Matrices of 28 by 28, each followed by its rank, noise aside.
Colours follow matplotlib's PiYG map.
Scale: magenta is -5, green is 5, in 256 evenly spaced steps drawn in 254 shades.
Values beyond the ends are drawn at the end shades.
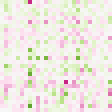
four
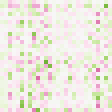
four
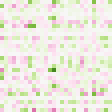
four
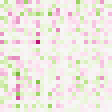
four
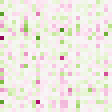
four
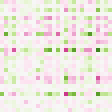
two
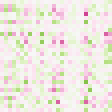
four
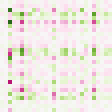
two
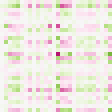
two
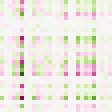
one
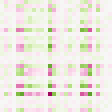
one
